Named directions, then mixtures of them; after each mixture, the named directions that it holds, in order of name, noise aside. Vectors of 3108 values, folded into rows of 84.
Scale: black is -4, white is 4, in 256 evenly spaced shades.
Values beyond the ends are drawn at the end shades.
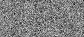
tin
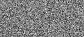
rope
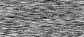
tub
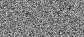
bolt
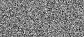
rope.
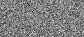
bolt, rope, tin.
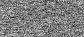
rope, tub.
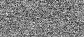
bolt, rope, tub.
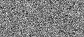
bolt, rope, tin.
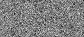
tin.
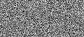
bolt, rope.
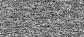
bolt, tin, tub.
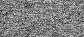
bolt, tin, tub.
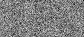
tin.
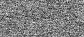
bolt, rope, tub.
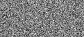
bolt, rope, tin.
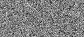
bolt, tin.
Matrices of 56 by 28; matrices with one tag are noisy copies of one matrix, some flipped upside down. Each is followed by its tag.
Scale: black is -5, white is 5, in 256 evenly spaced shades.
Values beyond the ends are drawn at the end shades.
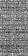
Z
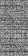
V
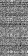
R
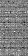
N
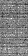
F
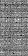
V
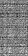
F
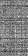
V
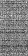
Z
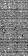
F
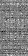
R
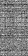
V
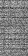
N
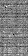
F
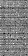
N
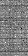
V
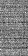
N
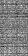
F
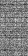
V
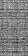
F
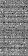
N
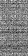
Z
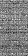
Z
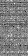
R
